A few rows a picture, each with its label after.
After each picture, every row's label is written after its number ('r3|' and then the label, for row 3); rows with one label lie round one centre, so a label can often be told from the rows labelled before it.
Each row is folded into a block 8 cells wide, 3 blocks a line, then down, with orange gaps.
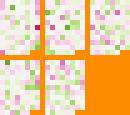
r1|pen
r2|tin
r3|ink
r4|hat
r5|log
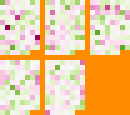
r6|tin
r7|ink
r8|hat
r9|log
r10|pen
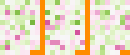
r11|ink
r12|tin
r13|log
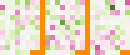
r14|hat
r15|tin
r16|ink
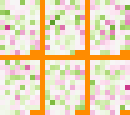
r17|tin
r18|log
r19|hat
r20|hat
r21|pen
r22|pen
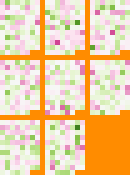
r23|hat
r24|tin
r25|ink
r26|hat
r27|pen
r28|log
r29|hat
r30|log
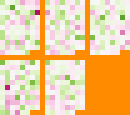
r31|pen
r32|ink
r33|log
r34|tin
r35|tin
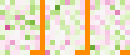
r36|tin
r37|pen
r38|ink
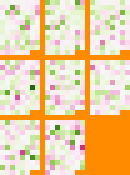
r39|pen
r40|tin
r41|tin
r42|hat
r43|tin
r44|hat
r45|ink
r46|pen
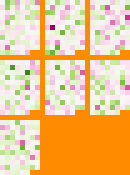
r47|log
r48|tin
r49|hat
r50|pen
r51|pen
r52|log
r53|hat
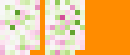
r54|log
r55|tin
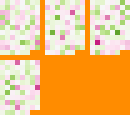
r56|log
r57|hat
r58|tin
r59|log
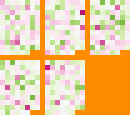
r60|hat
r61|pen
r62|tin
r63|tin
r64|hat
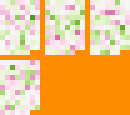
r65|log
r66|tin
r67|hat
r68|pen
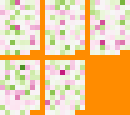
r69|log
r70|hat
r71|tin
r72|ink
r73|hat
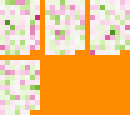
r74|log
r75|hat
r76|pen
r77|hat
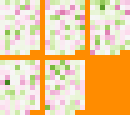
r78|hat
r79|hat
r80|pen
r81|log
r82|ink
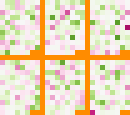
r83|log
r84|tin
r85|pen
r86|hat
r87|tin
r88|pen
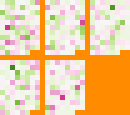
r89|tin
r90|hat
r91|ink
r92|pen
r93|ink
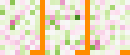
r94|tin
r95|log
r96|ink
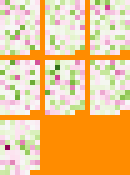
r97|hat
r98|pen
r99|hat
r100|tin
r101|pen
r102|ink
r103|tin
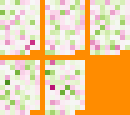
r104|tin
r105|log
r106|log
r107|log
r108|tin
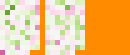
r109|pen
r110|hat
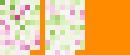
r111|tin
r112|hat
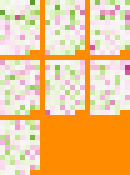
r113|tin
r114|pen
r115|hat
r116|hat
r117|pen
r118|pen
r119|log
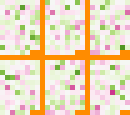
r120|ink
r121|ink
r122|pen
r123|tin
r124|pen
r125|ink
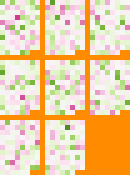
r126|tin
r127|hat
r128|log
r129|tin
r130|log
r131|pen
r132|hat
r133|ink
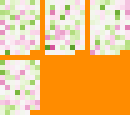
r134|tin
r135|ink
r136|pen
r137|tin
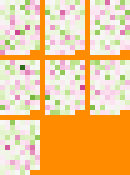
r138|pen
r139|tin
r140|log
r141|ink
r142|log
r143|ink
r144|tin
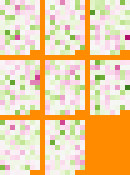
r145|hat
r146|log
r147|tin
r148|hat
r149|hat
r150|hat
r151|ink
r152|log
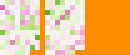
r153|hat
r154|tin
